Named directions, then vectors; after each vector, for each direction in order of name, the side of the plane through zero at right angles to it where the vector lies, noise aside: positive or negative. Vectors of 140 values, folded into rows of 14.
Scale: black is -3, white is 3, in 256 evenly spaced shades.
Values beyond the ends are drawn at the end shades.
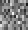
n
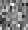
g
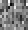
negative, negative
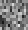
positive, negative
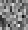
positive, negative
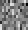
positive, positive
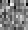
positive, positive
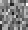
negative, negative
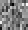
negative, negative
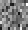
negative, negative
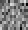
positive, positive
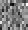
negative, negative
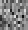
positive, negative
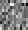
positive, positive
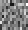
negative, negative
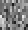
negative, positive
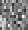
negative, positive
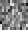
positive, positive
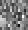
negative, positive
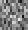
positive, negative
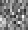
negative, positive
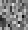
positive, negative
